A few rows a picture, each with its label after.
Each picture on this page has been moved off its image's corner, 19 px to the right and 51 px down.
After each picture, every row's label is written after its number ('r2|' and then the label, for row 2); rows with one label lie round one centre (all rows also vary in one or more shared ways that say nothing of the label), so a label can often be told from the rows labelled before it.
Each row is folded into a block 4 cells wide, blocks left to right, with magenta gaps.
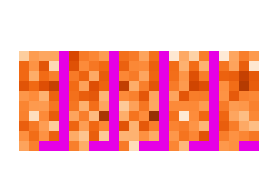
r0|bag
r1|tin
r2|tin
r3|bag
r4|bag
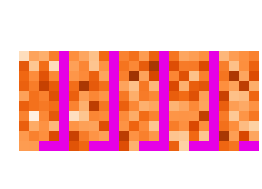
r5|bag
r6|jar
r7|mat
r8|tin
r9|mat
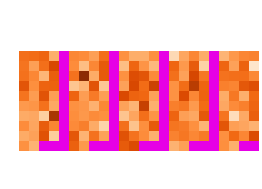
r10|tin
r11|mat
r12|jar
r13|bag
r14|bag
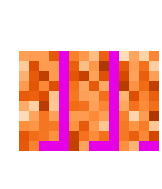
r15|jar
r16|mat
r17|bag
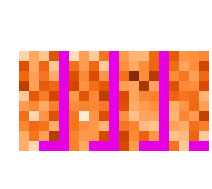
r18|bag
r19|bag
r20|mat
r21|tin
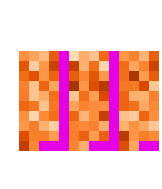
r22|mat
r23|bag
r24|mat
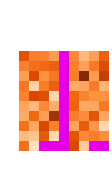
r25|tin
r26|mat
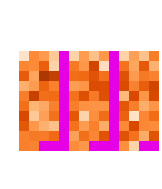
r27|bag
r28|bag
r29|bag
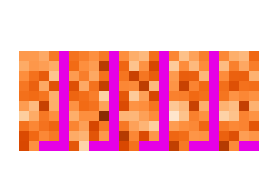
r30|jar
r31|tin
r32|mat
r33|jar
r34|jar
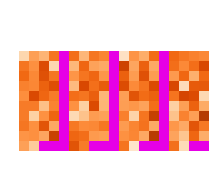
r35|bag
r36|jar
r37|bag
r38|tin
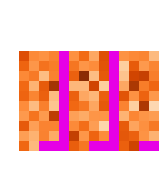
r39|tin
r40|mat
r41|jar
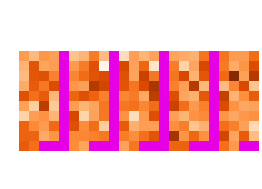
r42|jar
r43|bag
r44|bag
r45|mat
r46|mat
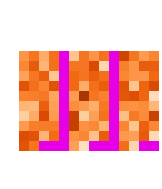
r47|jar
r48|bag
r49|tin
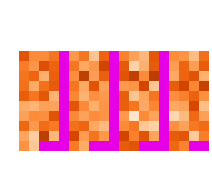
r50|tin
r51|mat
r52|mat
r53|jar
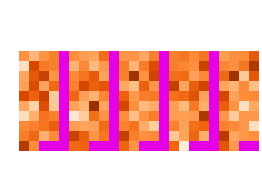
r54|jar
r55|jar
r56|mat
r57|tin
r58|mat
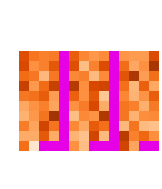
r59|tin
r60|tin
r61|mat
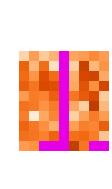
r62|bag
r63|jar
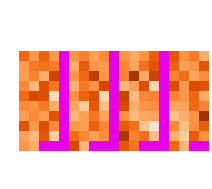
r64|tin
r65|jar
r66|mat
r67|tin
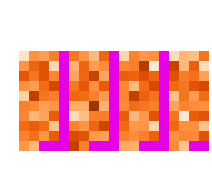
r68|bag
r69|jar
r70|bag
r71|bag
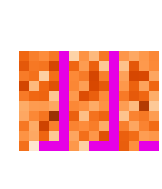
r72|tin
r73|bag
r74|jar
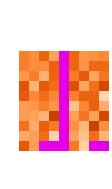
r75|tin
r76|tin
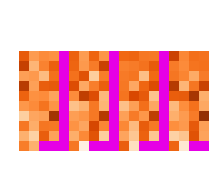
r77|tin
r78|tin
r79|tin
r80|tin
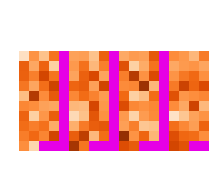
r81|bag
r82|jar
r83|mat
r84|jar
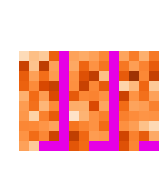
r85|bag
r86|jar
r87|mat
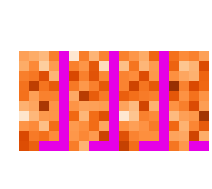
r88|jar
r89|bag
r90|jar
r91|tin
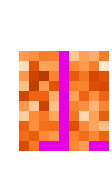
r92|jar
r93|bag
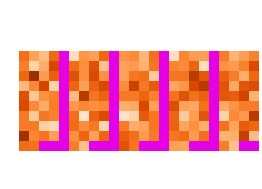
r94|mat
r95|bag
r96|jar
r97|bag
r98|tin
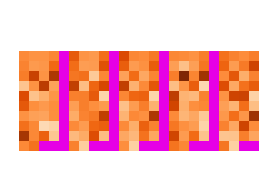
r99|mat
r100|tin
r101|tin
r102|mat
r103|tin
